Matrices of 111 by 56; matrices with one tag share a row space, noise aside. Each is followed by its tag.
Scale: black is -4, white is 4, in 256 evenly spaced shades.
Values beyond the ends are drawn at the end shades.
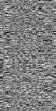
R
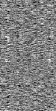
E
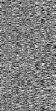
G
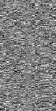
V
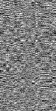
V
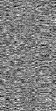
V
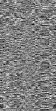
V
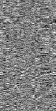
V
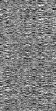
R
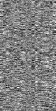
V
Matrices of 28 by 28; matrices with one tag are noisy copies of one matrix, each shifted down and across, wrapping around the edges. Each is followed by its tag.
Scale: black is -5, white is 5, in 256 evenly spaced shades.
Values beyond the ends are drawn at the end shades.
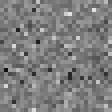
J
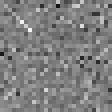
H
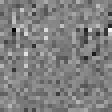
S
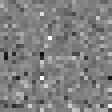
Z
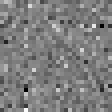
Z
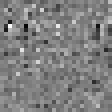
S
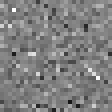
H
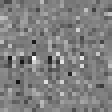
S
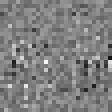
S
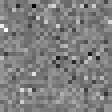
H
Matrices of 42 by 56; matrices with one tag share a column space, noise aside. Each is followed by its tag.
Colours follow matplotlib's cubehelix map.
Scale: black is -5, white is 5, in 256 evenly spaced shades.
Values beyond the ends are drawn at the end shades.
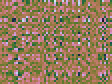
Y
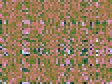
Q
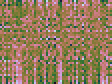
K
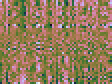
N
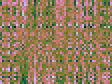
N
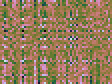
K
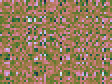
Y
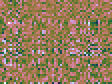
Q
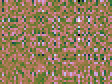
Y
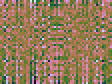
K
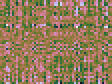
N
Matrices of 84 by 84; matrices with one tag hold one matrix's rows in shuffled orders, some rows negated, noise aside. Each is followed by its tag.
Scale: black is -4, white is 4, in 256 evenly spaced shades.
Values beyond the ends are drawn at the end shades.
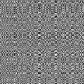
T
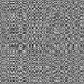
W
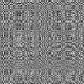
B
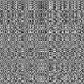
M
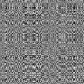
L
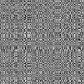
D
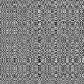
T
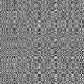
T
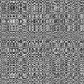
W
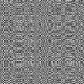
B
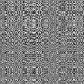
L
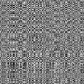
W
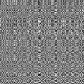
T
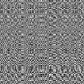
M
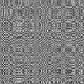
B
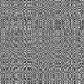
D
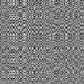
W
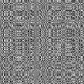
B
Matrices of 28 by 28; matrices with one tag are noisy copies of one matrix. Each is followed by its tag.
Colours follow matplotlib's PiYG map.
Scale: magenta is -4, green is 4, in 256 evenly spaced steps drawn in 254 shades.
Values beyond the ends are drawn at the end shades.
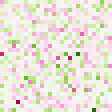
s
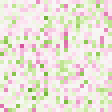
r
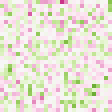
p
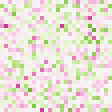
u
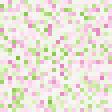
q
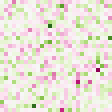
r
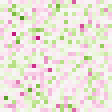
u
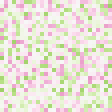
q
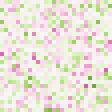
s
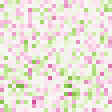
p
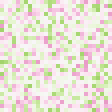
s
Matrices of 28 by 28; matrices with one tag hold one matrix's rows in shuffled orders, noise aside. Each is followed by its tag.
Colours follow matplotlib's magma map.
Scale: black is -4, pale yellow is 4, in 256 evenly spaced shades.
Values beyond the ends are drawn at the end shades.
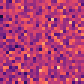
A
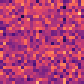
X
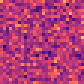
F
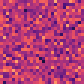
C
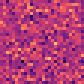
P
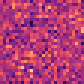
P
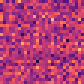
X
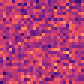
F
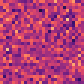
C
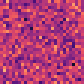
C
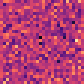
C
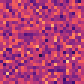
C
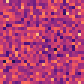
C
